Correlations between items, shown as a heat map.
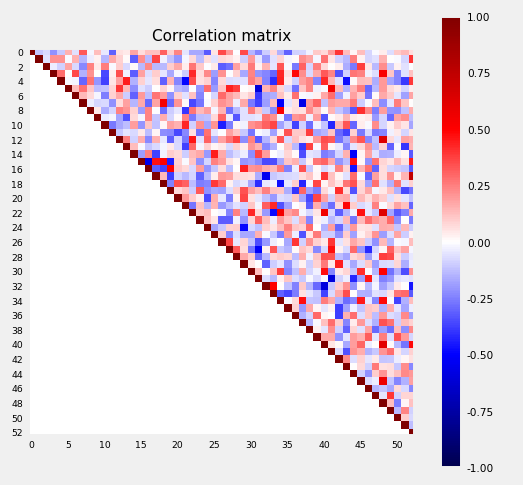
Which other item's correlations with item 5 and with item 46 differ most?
31
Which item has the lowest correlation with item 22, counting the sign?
33
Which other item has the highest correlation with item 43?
21
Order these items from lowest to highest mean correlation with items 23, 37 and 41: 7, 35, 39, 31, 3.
7, 31, 35, 39, 3
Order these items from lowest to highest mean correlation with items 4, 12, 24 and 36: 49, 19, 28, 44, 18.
19, 18, 49, 28, 44
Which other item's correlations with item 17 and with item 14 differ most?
52
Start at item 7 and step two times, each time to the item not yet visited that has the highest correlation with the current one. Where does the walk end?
15
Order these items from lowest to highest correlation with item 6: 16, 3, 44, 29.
16, 29, 44, 3
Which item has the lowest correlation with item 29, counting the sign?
24
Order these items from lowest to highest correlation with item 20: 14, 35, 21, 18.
35, 14, 21, 18
